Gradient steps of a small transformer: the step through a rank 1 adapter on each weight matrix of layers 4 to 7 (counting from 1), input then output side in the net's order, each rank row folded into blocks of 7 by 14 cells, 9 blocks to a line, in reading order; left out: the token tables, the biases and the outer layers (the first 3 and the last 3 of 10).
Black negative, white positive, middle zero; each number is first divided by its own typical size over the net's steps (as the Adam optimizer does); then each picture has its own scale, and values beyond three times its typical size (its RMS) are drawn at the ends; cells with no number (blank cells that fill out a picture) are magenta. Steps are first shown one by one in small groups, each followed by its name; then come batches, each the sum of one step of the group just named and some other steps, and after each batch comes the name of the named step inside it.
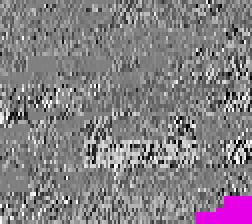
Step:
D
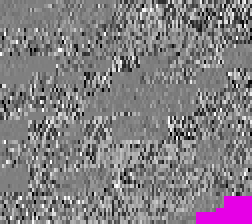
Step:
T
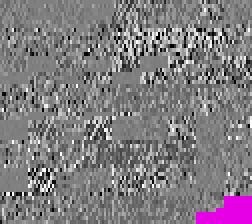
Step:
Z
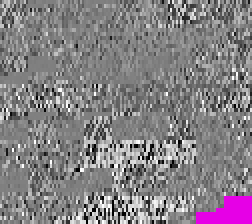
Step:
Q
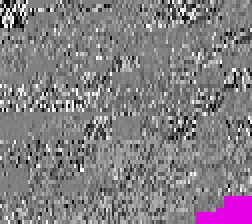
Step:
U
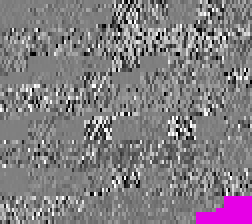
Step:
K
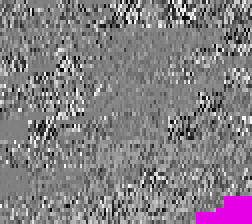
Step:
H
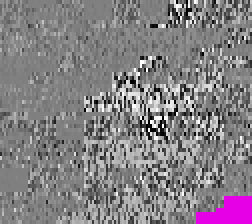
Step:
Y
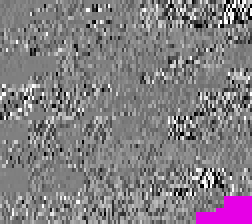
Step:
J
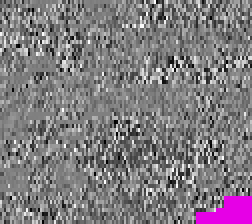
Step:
H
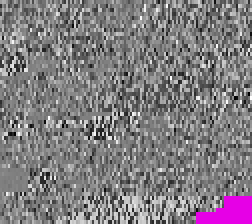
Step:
T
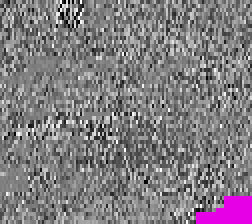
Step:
U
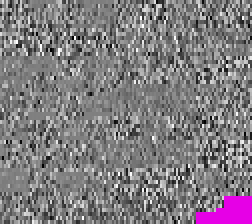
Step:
T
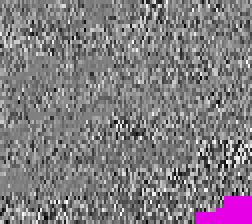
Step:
D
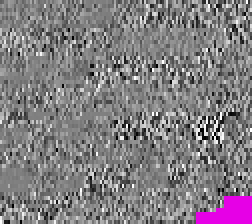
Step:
D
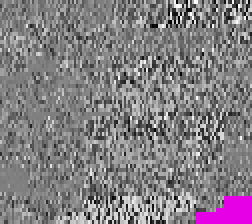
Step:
Y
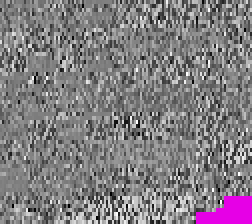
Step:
H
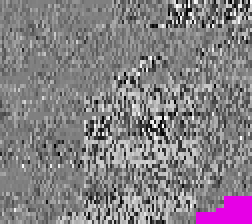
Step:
Y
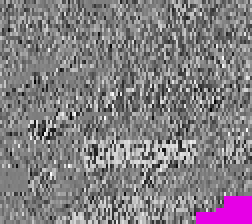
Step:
H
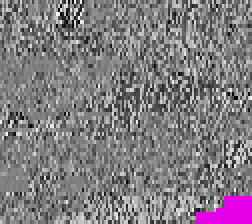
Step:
D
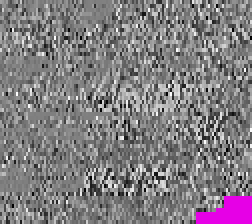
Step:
K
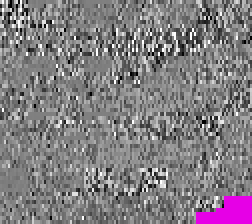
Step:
T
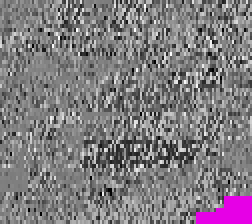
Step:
Z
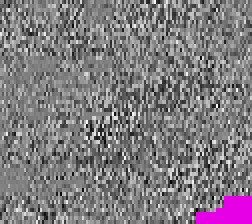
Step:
U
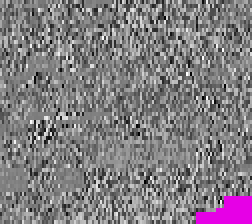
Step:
H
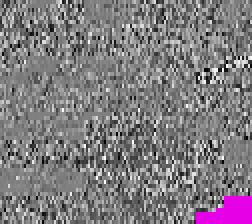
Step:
U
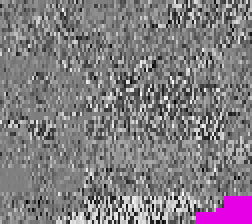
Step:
Y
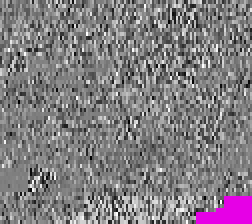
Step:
T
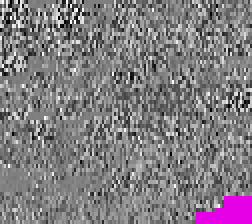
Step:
K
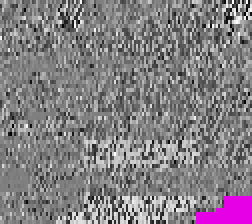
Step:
Q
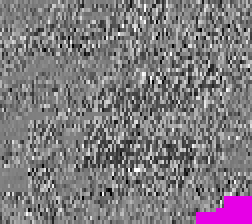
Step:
Z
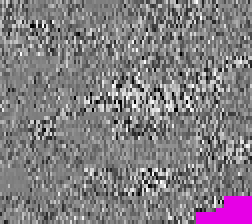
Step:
Y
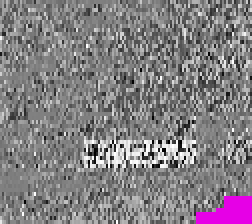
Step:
D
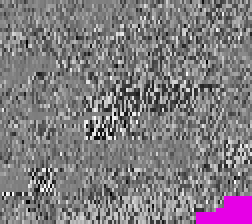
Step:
Z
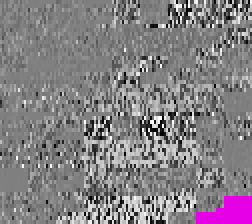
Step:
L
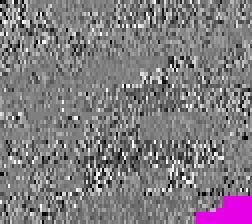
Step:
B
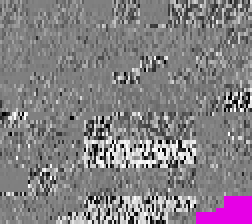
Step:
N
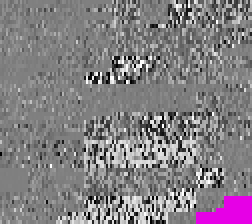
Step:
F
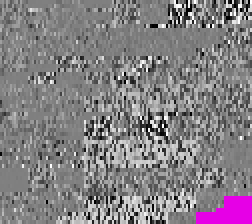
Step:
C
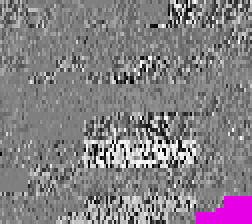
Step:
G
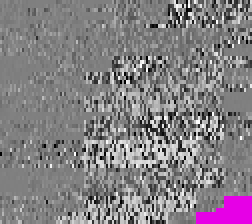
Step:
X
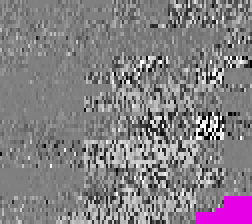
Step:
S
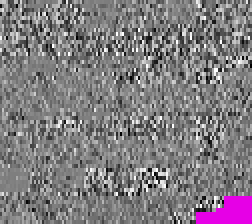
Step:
S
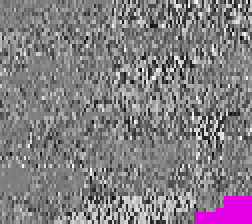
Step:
L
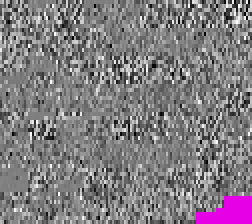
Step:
C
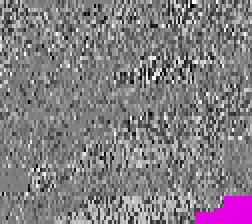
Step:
G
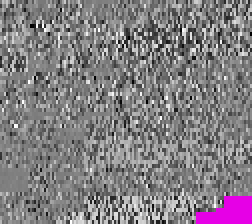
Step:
F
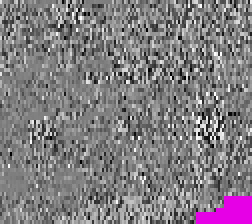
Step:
X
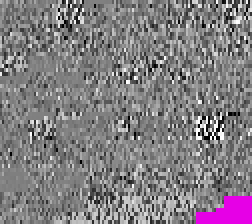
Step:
X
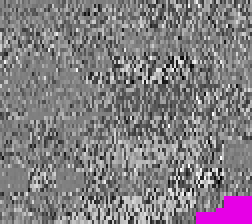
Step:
F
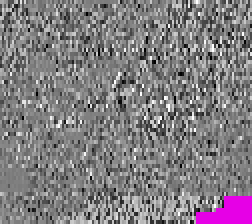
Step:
L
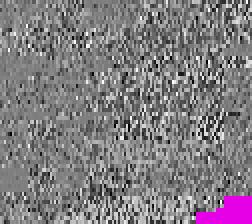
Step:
N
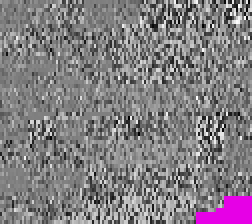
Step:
C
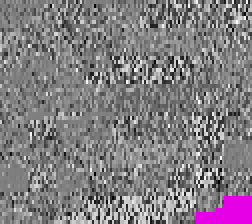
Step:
F
